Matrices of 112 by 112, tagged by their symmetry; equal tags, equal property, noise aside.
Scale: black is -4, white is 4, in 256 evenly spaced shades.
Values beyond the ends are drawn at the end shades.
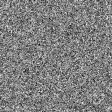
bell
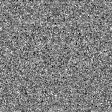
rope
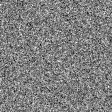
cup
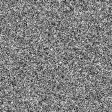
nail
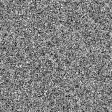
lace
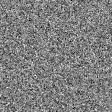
lace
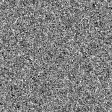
nail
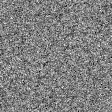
nail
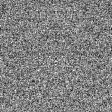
rope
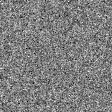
cup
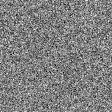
nail
